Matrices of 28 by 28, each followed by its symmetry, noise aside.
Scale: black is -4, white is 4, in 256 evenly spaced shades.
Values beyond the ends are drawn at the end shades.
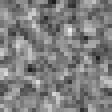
antisymmetric.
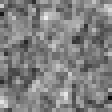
same after a half turn.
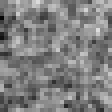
antisymmetric.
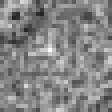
symmetric.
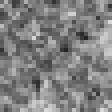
symmetric.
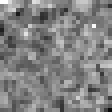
no symmetry.
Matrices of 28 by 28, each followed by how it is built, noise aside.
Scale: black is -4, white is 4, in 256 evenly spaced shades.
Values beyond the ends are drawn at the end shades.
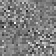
block diagonal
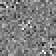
block diagonal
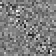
banded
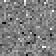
sparse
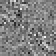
block diagonal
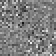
block diagonal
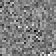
block diagonal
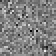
block diagonal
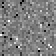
sparse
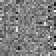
uneven columns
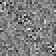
block diagonal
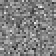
noise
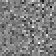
uneven columns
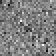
banded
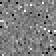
sparse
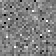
sparse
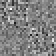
block diagonal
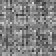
blocks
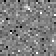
sparse
